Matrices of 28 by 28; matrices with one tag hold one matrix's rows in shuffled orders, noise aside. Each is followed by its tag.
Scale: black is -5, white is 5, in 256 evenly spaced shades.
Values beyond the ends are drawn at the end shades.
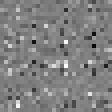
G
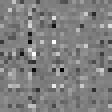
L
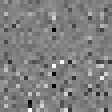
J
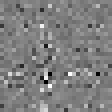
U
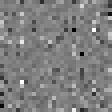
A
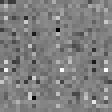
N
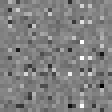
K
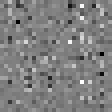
K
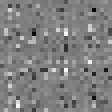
G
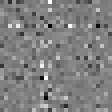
U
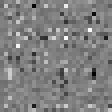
G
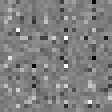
G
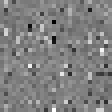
J
